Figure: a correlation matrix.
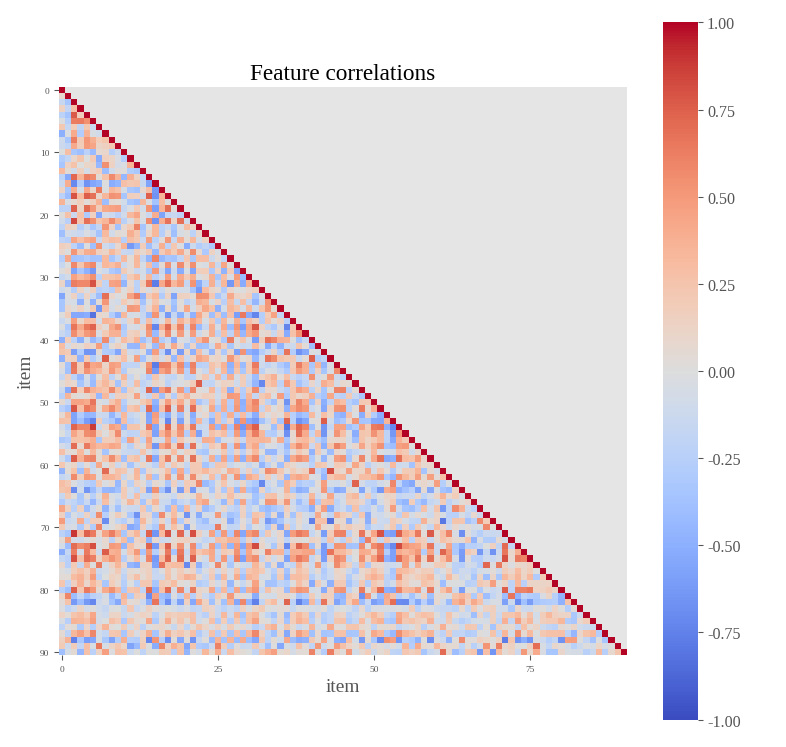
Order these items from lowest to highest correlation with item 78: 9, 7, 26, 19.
7, 9, 19, 26
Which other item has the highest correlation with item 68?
76
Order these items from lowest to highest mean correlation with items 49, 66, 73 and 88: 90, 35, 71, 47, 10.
47, 71, 10, 90, 35
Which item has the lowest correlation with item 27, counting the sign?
31
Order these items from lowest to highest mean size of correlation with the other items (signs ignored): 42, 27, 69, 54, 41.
41, 69, 27, 42, 54
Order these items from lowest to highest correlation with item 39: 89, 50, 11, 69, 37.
69, 89, 11, 37, 50
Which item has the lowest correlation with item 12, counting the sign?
68
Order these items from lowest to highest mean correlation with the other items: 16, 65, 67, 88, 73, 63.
88, 67, 63, 65, 16, 73
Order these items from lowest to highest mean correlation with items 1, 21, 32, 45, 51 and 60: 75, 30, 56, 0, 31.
0, 56, 30, 31, 75
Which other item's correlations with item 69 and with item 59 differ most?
74
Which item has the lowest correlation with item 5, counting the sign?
36
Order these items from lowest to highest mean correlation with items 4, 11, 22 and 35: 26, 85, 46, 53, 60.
53, 60, 46, 26, 85
